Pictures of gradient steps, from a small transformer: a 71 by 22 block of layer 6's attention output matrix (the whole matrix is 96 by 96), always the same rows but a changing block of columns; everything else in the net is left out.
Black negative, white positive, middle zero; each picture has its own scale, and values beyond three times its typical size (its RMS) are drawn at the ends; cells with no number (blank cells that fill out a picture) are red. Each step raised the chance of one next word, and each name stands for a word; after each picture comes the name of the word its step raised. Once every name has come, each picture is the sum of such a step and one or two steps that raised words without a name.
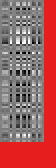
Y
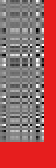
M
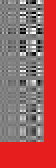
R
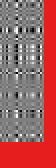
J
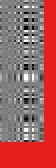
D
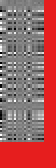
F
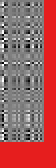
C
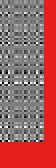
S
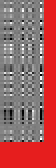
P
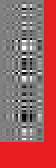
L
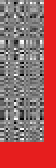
F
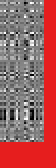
P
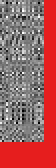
P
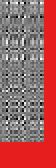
M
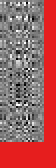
Y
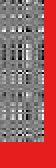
J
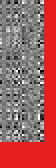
S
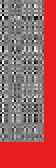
L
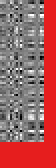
S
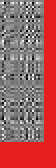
D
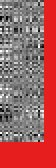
J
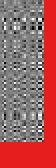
F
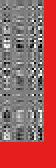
C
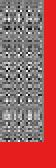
F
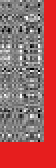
J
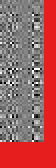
S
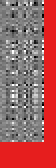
Y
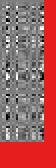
D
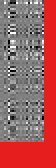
R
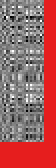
D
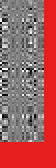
Y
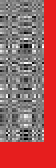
C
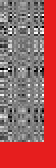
R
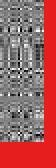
J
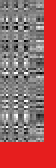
L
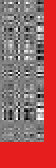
P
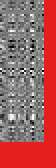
L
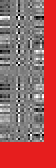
C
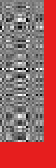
D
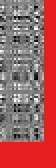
D
